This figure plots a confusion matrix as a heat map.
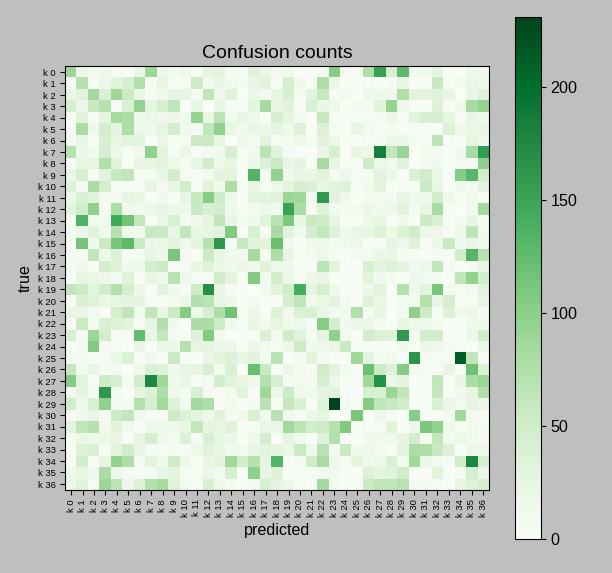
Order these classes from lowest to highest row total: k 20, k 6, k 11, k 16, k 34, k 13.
k 6, k 20, k 16, k 11, k 13, k 34
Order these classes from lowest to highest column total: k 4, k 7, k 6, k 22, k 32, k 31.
k 31, k 6, k 7, k 32, k 4, k 22
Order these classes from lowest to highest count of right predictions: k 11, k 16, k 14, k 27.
k 11, k 16, k 14, k 27
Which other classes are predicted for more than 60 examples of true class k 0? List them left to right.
k 7, k 23, k 26, k 27, k 29
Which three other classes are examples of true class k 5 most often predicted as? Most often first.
k 13, k 1, k 12
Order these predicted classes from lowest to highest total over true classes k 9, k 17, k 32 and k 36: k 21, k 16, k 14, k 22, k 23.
k 21, k 14, k 23, k 16, k 22
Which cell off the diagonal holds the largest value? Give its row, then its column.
k 29, k 23
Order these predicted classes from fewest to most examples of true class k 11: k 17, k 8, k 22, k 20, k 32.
k 8, k 17, k 32, k 20, k 22
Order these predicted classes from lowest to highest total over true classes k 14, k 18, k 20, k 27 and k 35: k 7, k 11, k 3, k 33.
k 33, k 11, k 3, k 7
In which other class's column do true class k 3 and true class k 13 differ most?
k 4
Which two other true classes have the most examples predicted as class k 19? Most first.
k 12, k 13
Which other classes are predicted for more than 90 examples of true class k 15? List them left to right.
k 1, k 4, k 5, k 13, k 18
